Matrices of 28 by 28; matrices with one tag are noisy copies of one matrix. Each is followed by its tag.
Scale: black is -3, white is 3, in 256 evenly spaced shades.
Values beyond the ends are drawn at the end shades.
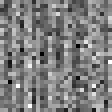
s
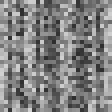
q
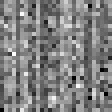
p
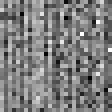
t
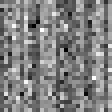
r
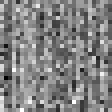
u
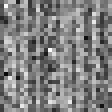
p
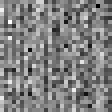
t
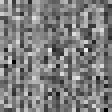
t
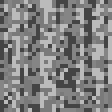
r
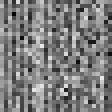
t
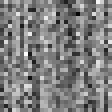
r
